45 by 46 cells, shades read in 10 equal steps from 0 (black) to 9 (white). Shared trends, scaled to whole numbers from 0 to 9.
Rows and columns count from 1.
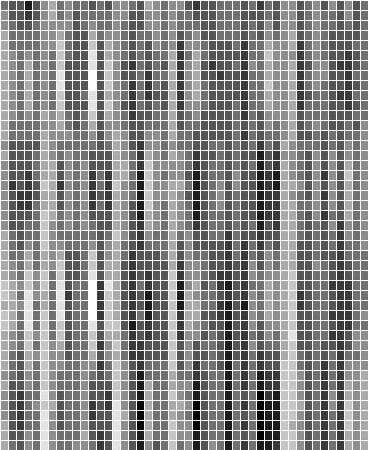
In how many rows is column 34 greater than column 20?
19
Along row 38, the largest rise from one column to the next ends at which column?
36
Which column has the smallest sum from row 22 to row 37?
29
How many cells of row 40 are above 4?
16
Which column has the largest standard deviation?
12
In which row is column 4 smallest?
1
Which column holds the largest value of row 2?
7
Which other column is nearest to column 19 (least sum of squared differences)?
44
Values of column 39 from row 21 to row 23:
4 3 3
